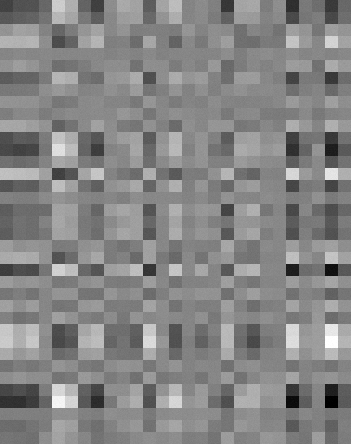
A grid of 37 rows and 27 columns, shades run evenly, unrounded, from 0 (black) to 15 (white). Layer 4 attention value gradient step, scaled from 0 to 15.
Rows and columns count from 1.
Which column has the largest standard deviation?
26
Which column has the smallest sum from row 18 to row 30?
20
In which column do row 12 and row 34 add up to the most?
5
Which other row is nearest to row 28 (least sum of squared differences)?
29
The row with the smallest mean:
34
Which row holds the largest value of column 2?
15
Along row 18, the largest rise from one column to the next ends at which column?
19
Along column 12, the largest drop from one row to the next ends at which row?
23
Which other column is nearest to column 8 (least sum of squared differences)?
3
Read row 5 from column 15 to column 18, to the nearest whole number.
8 8 8 8
